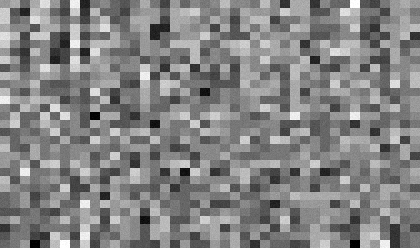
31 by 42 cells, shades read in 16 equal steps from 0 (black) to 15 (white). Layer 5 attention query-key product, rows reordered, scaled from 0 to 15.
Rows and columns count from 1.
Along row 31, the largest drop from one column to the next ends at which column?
40
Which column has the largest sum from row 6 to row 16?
30
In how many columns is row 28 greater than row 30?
16
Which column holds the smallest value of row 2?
3
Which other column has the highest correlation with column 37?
17
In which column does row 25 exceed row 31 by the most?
36
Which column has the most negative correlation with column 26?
7
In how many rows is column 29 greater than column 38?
12
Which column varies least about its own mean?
13
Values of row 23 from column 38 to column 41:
8 6 5 8
